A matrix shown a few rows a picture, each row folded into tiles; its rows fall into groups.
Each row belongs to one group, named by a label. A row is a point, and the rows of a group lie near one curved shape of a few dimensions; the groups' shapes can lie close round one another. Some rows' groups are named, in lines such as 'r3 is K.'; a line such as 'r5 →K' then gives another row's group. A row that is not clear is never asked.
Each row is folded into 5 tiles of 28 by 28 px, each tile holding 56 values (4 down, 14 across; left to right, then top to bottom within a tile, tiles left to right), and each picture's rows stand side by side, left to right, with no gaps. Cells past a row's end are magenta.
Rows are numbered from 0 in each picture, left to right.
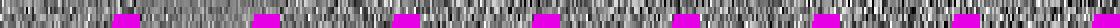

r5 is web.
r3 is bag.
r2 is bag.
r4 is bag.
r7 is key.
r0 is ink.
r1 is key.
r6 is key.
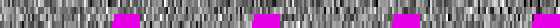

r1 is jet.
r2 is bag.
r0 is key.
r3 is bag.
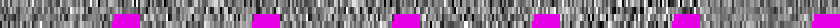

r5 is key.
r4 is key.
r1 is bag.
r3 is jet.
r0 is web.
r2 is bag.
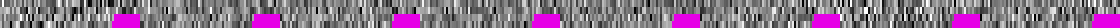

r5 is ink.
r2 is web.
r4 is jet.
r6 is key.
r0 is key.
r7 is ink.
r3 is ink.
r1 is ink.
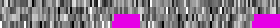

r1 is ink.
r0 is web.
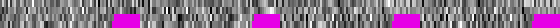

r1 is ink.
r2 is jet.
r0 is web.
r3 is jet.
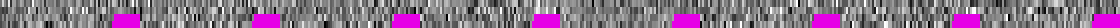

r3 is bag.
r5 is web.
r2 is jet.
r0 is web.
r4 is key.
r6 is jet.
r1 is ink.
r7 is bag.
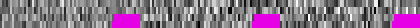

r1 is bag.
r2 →bag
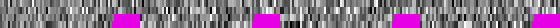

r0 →web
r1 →ink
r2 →bag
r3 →jet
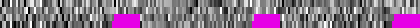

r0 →key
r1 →bag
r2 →jet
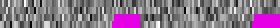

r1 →bag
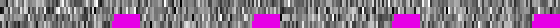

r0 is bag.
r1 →jet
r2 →ink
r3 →ink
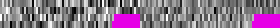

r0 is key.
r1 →jet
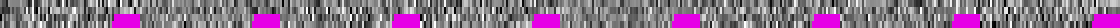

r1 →jet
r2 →ink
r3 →key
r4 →key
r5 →jet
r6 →bag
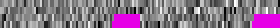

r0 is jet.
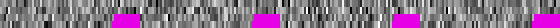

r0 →jet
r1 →bag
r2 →ink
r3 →ink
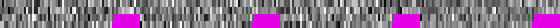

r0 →ink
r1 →web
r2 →bag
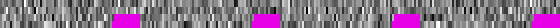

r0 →jet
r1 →jet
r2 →ink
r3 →bag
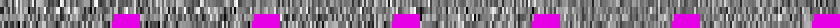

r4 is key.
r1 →bag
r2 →web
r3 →ink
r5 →jet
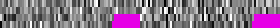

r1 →key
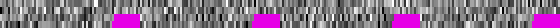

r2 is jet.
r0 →bag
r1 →key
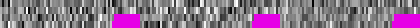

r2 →key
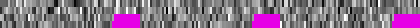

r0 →bag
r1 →ink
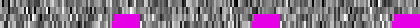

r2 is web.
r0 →ink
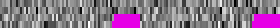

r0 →web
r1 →web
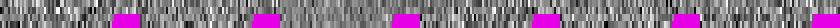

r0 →bag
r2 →key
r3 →ink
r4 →web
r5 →web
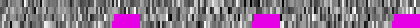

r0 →jet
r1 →bag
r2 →ink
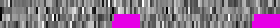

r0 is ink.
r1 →ink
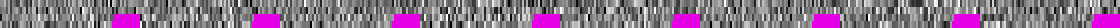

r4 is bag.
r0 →web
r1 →web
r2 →jet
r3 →key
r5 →jet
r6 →bag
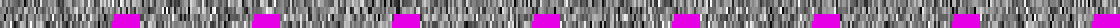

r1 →ink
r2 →bag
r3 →web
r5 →web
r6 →web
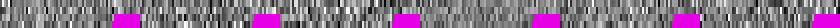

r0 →ink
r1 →jet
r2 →bag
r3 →key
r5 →bag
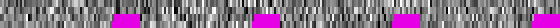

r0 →bag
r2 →jet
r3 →ink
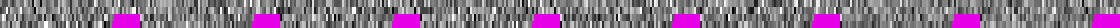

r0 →jet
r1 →bag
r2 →ink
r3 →ink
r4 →web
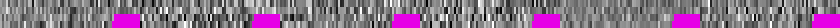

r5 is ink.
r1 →jet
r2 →bag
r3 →key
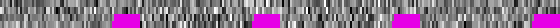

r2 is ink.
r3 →jet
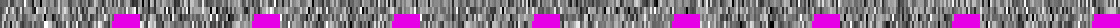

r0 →jet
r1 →ink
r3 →ink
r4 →bag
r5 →web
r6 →jet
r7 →ink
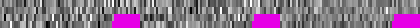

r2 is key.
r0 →jet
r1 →bag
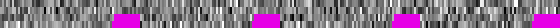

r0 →bag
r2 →bag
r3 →bag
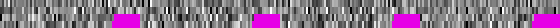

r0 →ink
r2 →ink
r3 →web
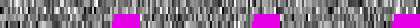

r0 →bag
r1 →web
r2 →bag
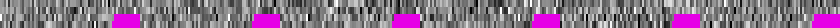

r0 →ink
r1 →ink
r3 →bag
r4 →jet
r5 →jet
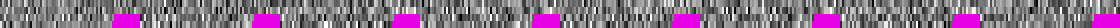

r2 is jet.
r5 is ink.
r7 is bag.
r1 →key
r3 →ink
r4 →jet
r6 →jet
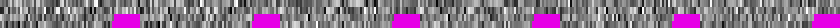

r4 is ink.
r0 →bag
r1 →bag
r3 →bag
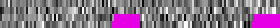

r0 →ink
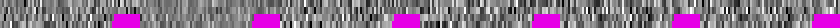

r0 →jet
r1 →key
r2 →key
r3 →bag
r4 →ink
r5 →ink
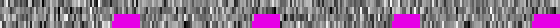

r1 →jet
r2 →bag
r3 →jet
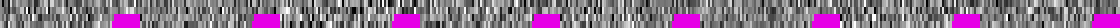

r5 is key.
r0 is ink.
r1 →web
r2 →key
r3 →bag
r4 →key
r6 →key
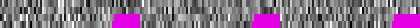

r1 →ink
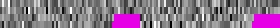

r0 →ink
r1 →key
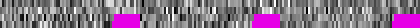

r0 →jet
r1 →ink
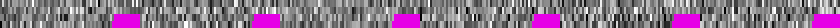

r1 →jet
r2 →key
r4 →jet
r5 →ink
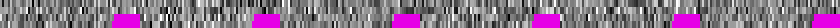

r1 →key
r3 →ink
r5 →web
